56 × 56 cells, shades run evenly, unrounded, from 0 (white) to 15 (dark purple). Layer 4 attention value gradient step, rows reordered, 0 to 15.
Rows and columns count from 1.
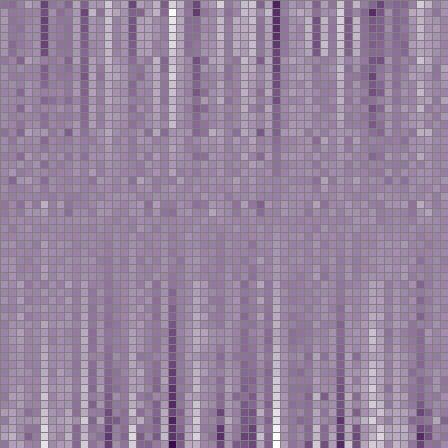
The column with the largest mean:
22
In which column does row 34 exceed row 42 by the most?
47
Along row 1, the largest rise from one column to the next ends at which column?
35
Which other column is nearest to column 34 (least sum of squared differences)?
12
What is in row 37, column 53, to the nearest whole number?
8
